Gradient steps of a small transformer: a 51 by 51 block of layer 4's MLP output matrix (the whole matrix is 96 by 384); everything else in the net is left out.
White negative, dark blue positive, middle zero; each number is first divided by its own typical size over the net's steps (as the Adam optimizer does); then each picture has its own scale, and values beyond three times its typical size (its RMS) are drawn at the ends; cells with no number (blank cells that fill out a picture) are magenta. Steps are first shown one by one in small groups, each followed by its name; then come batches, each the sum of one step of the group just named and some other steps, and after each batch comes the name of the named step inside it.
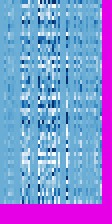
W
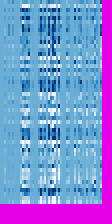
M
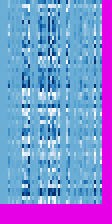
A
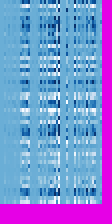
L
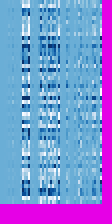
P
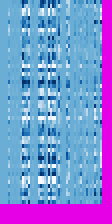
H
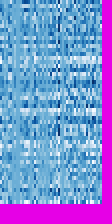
L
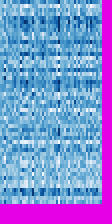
L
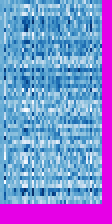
A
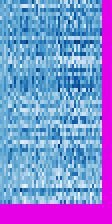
M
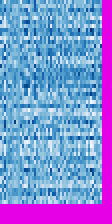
A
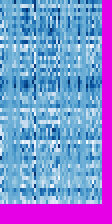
M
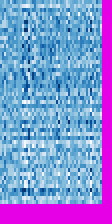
P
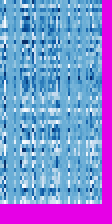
M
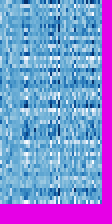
L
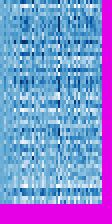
L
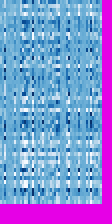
W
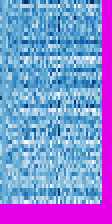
L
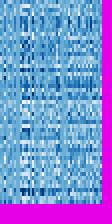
P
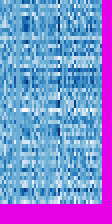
L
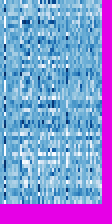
W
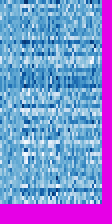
A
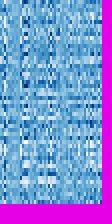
H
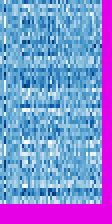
A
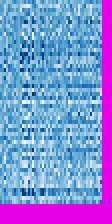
P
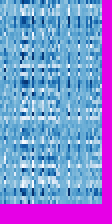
H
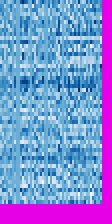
H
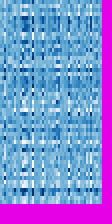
M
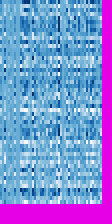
L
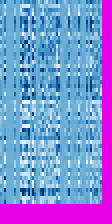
P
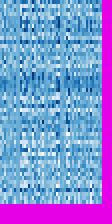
W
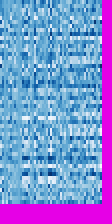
H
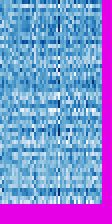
L
